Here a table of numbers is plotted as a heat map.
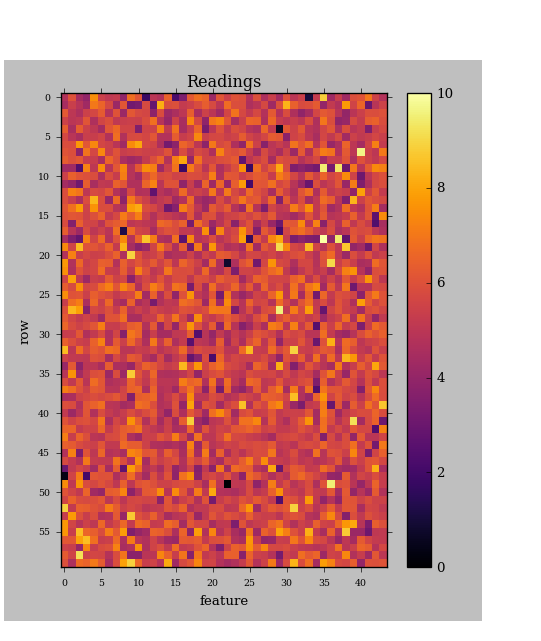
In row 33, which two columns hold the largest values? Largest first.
38, 39
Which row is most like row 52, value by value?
32
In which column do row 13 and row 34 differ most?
29
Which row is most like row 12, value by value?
26
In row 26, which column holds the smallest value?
12
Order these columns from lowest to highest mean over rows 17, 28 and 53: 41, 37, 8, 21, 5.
8, 5, 37, 41, 21
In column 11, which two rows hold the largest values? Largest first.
18, 9
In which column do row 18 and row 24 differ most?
35
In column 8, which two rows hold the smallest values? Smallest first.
17, 47
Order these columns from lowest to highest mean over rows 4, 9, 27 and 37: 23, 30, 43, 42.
23, 30, 43, 42
